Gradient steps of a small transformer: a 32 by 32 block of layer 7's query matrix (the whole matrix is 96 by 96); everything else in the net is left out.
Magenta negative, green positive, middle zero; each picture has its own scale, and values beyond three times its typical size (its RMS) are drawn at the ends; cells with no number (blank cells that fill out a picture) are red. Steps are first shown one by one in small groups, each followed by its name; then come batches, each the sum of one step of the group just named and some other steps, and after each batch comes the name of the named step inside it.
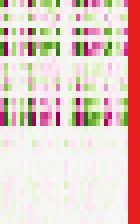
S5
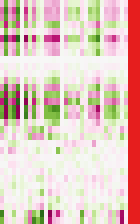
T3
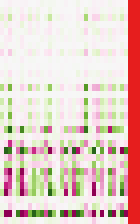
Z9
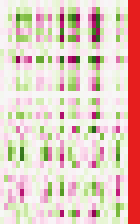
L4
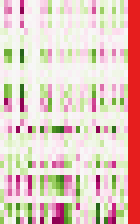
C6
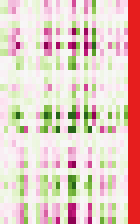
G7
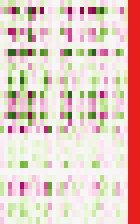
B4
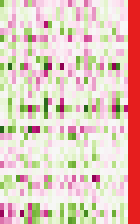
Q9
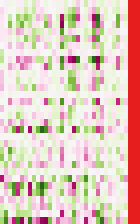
L4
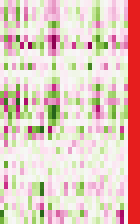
T3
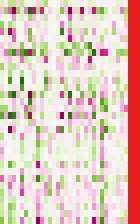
B4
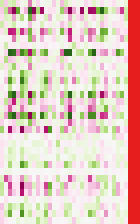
B4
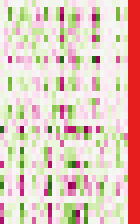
L4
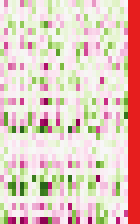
S5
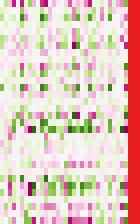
G7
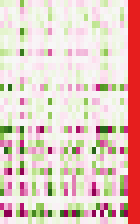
Z9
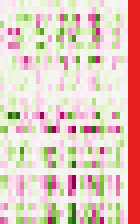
L4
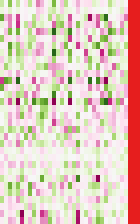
Q9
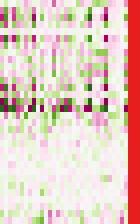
T3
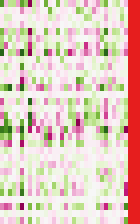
S5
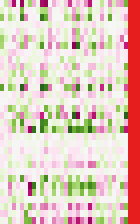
G7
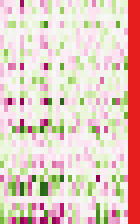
C6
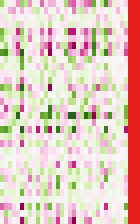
G7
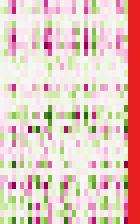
G7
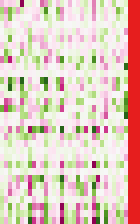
C6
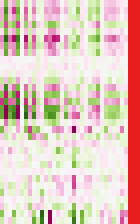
T3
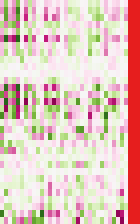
T3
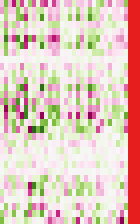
T3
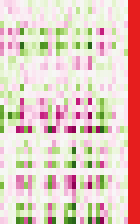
C6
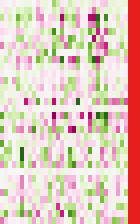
L4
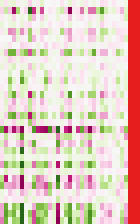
B4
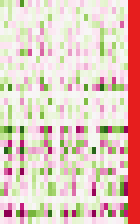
Z9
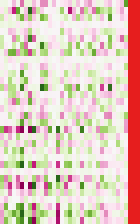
B4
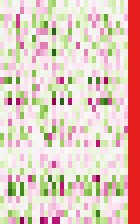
C6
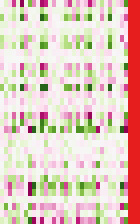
C6
